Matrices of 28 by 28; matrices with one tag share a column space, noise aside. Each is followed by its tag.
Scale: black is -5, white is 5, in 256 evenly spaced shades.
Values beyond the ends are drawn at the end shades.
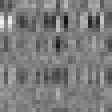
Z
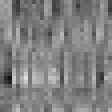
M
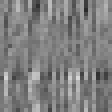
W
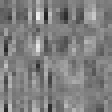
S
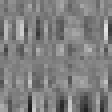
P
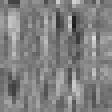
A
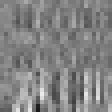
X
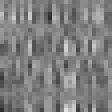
S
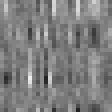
M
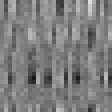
M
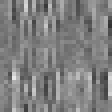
W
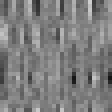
M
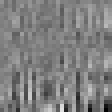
X
